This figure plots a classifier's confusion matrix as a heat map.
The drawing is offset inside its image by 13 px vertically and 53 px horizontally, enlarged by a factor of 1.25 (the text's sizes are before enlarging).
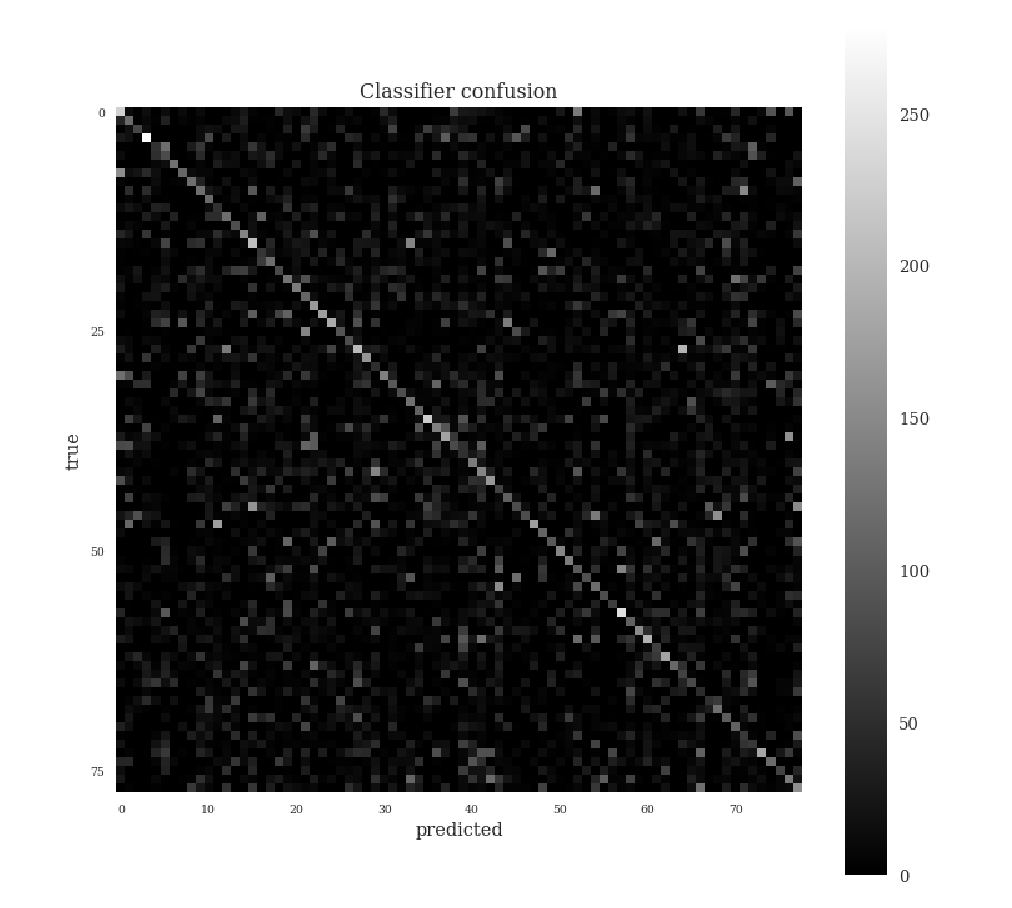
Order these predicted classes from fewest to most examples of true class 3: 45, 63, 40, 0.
63, 0, 40, 45
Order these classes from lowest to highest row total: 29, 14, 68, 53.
29, 68, 53, 14
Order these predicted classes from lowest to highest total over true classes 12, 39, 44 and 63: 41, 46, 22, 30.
46, 30, 41, 22
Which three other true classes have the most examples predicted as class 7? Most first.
24, 30, 19
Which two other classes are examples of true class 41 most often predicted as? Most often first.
29, 52
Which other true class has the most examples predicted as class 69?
15
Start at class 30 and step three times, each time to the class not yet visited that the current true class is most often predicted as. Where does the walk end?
57
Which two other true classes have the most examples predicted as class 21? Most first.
25, 38
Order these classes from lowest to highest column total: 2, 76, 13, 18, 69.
2, 18, 13, 76, 69
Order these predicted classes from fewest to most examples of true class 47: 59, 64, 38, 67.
67, 64, 38, 59
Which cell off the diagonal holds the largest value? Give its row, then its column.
27, 64
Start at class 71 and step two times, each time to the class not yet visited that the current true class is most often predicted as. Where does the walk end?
66
